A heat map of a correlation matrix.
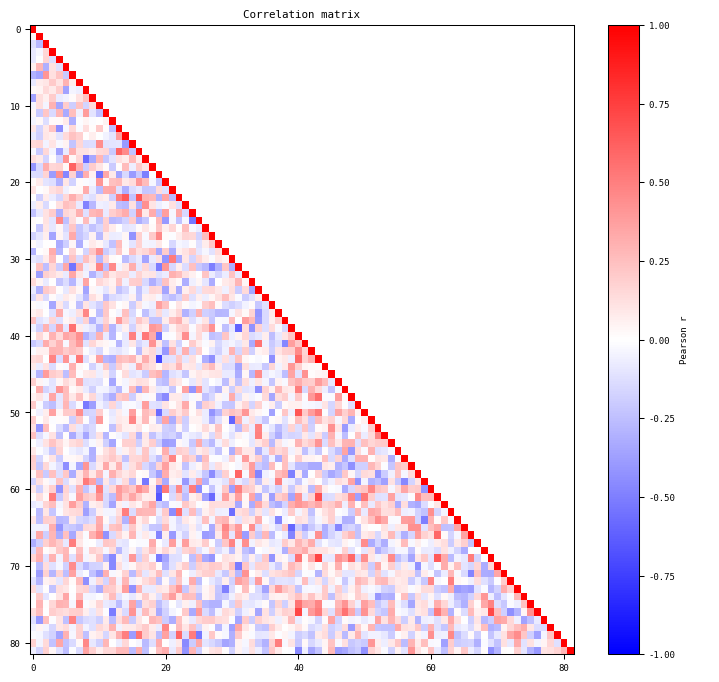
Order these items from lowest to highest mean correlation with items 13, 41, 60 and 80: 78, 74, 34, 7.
74, 34, 78, 7
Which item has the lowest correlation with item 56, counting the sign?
59
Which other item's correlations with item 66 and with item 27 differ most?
61
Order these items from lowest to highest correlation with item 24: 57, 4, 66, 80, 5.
4, 80, 57, 66, 5
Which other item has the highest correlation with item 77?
6
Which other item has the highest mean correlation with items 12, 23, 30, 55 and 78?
67
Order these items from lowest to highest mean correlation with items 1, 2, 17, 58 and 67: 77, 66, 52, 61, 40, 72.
52, 77, 72, 66, 61, 40
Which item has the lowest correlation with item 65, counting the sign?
39
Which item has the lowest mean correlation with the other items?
19
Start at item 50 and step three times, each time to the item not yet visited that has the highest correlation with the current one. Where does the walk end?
69
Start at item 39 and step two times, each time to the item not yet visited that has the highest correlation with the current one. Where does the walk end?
18
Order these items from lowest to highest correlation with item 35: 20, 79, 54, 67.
20, 79, 67, 54
